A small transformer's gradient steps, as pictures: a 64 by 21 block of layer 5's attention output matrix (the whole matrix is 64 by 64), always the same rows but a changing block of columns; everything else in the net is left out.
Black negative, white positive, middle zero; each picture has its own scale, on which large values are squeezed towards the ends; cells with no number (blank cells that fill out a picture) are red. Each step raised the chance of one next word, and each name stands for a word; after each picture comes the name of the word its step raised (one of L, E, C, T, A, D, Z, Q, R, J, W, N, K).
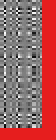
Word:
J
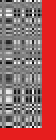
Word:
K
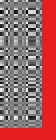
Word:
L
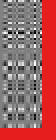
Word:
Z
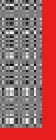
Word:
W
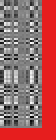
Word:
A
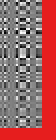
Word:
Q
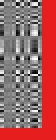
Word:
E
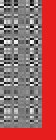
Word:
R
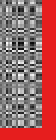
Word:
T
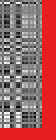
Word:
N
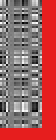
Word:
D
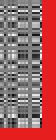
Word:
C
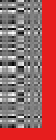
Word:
L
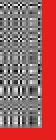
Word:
W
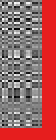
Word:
Q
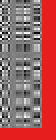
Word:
Z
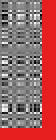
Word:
D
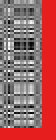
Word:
T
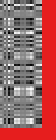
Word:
W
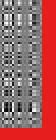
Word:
D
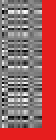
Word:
L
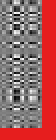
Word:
Q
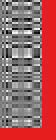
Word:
Q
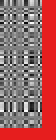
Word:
D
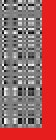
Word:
W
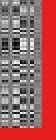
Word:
T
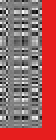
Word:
L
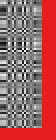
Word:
T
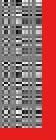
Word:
R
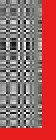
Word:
T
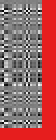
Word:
J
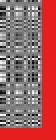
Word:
J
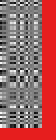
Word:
N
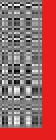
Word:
W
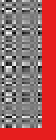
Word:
L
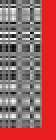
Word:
Z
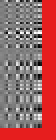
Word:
Z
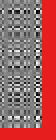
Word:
L
